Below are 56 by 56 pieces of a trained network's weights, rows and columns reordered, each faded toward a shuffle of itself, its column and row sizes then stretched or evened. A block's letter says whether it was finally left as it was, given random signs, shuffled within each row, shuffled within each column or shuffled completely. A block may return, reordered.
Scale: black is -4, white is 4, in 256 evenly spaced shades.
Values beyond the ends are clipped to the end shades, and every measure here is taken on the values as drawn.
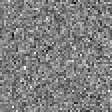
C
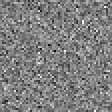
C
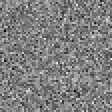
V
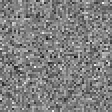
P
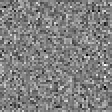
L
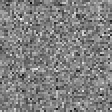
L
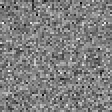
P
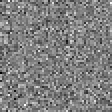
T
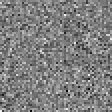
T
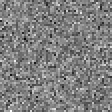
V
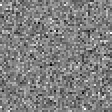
V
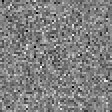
C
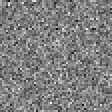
P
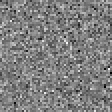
C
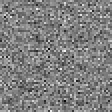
T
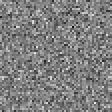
P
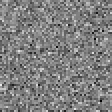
P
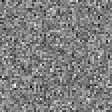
L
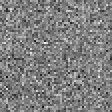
L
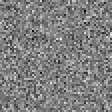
C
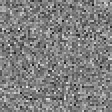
P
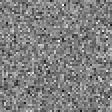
V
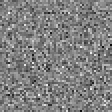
L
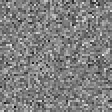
P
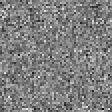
P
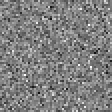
V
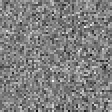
L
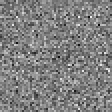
L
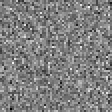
C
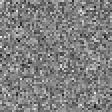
L
